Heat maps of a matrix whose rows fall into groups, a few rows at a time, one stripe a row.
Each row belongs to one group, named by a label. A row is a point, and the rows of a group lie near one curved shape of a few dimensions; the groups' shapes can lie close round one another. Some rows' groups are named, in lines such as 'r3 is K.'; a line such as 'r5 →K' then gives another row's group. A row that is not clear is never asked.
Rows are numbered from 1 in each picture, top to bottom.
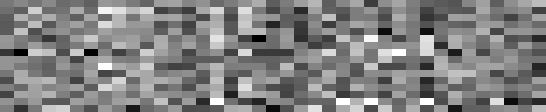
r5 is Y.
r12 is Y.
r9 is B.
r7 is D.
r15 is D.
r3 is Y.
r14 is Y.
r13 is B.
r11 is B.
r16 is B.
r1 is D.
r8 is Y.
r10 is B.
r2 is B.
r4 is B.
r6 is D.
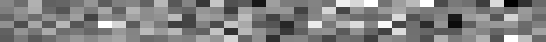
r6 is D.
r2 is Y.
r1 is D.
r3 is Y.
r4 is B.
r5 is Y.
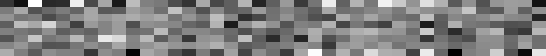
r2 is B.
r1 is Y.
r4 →Y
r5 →D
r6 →B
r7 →D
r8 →D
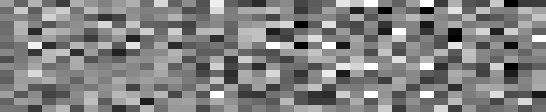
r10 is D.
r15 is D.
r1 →D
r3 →B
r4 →Y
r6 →D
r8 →B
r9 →Y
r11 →Y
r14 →D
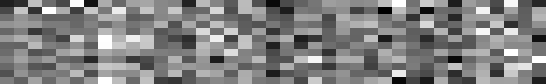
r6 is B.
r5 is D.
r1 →Y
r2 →Y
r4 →D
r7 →B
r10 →D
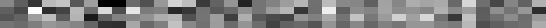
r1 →B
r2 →Y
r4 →B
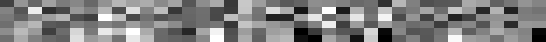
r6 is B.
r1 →Y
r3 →B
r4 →Y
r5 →B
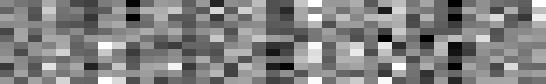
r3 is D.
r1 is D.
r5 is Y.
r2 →Y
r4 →D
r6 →Y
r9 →D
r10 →Y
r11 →Y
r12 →B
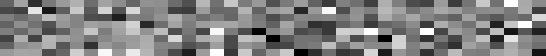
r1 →D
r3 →B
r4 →D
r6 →Y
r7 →Y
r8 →B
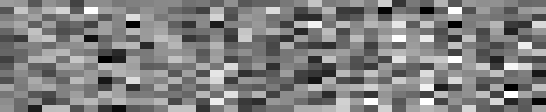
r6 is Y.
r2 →Y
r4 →D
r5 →Y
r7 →D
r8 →B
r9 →B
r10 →D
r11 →D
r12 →B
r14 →D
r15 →D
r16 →B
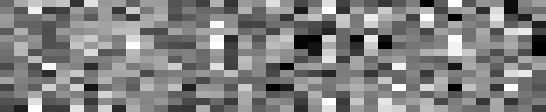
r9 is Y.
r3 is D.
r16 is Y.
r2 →Y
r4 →D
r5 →D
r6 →B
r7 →B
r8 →B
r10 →Y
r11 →D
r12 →B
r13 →Y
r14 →B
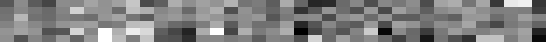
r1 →D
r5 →B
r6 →B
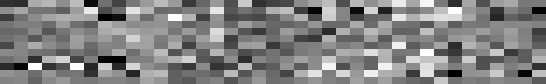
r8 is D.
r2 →B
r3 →B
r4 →B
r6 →B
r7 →Y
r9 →B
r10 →Y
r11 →D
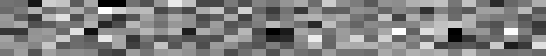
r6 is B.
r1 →B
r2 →B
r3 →B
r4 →B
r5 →Y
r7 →D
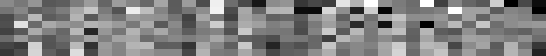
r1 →D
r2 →B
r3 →Y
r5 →Y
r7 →Y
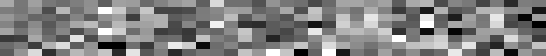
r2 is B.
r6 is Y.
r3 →D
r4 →D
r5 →B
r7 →B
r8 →Y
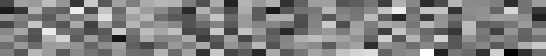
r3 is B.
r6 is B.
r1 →Y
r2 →Y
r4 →Y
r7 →D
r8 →D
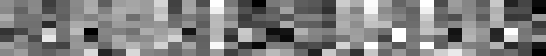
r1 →D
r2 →D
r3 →D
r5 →Y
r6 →Y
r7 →D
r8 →B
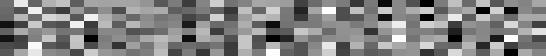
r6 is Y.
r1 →Y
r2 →Y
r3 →Y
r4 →Y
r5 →D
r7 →Y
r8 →Y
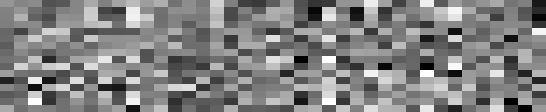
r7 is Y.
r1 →D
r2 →B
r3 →B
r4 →B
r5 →B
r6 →Y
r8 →D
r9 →Y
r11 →D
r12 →Y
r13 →B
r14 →Y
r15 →Y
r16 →D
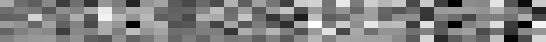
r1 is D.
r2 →B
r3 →B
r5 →Y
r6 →D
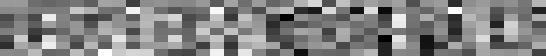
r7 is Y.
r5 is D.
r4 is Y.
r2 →B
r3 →Y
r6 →Y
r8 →B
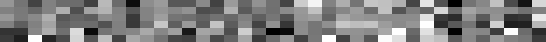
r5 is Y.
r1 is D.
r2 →B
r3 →D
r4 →D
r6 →Y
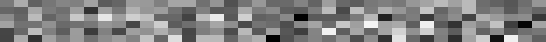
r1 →B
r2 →Y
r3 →B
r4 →D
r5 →Y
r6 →Y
